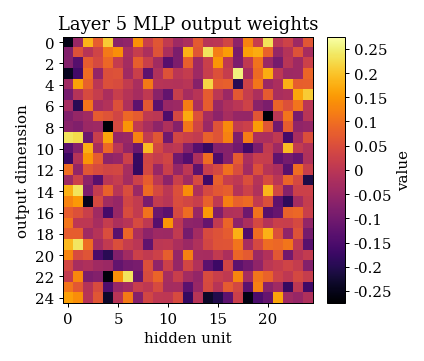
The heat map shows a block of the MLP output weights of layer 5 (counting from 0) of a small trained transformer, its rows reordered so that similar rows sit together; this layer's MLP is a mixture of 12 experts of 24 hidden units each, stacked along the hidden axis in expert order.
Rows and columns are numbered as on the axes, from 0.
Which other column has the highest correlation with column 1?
0
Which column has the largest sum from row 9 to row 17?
1
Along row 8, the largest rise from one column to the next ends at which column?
5
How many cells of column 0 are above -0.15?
22
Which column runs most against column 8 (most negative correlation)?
17
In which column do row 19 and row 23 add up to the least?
24
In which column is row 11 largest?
2
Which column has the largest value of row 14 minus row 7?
20
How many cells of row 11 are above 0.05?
4
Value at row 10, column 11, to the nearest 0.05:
0
